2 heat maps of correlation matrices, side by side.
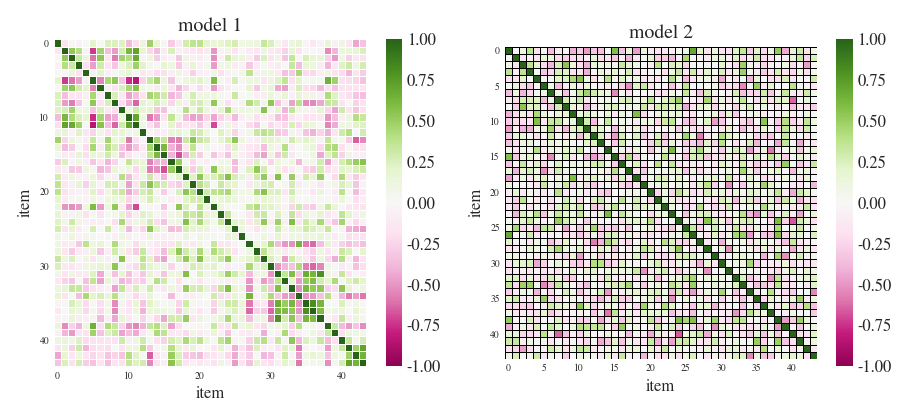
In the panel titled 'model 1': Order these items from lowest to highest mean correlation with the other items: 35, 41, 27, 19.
27, 41, 35, 19
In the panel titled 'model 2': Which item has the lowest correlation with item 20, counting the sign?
40
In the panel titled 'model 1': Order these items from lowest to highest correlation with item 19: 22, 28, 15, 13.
22, 28, 15, 13
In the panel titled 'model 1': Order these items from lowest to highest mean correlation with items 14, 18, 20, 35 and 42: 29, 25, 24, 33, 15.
15, 29, 25, 24, 33
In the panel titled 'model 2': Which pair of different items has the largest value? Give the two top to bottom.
0, 26
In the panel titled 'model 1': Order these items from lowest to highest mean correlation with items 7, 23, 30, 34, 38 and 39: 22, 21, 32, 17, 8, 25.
17, 32, 21, 25, 22, 8
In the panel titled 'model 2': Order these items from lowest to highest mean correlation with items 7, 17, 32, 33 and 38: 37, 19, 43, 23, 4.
37, 19, 4, 43, 23
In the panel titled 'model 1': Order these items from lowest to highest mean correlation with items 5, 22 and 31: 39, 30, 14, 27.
30, 27, 14, 39
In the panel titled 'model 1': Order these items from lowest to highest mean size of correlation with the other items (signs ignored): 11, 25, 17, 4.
4, 25, 17, 11
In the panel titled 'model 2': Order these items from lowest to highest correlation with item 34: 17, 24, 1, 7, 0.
0, 1, 7, 17, 24
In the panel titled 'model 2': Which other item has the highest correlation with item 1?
25
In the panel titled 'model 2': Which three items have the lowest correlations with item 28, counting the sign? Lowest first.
31, 40, 15
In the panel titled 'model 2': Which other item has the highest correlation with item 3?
33
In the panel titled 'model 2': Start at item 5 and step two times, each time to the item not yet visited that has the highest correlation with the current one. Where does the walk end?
41
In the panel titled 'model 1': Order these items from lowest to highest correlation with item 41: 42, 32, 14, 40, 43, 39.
14, 39, 32, 40, 42, 43
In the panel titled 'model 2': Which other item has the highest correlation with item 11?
6
